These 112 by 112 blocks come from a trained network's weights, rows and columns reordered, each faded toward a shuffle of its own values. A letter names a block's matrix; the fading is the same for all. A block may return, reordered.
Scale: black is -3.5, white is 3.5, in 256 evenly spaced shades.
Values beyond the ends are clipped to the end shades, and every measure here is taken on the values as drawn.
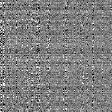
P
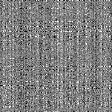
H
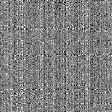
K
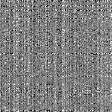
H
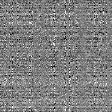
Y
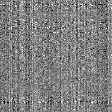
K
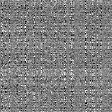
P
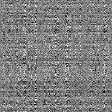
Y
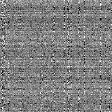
Y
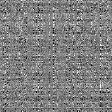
P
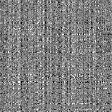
K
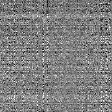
Y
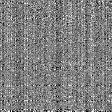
K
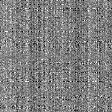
K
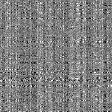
H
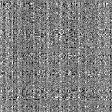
K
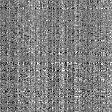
H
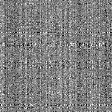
K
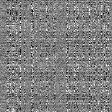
P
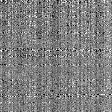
H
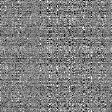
Y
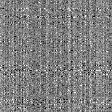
H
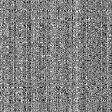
K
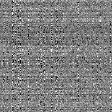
Y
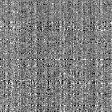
K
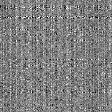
K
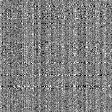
K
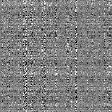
P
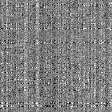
H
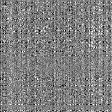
K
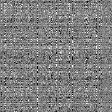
Y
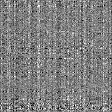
K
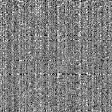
K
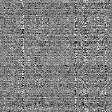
Y
